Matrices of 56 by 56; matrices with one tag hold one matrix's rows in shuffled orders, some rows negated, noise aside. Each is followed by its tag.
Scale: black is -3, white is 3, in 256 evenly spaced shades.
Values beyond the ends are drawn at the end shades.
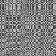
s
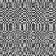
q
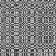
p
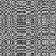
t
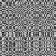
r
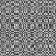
p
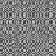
q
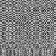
r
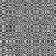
r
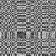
t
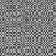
s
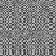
q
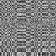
t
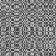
p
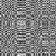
t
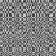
q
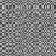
r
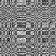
t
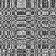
t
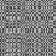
s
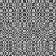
q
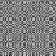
q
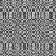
q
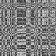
t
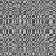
q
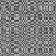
p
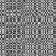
s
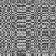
t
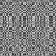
q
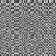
p
